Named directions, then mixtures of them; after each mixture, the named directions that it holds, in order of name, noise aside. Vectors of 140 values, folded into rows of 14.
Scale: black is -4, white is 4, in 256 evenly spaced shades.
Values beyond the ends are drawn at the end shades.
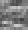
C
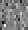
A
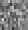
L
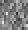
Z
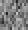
Z.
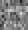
A, C, L.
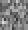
C, L, Z.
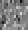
A, C.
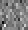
A.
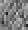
Z.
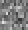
C, Z.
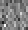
A.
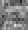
A, C.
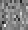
A.
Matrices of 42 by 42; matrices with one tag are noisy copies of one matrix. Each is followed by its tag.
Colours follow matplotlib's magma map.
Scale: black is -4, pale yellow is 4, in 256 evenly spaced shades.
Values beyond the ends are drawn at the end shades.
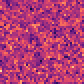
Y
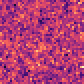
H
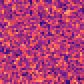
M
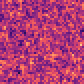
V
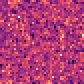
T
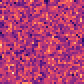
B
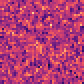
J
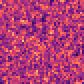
J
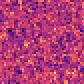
V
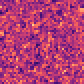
Y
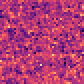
V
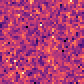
B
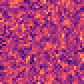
T
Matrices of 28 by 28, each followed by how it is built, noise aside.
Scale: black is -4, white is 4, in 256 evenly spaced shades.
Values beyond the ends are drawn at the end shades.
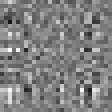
low rank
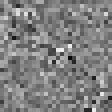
block diagonal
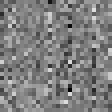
uneven columns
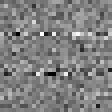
uneven rows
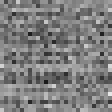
blocks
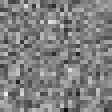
low rank
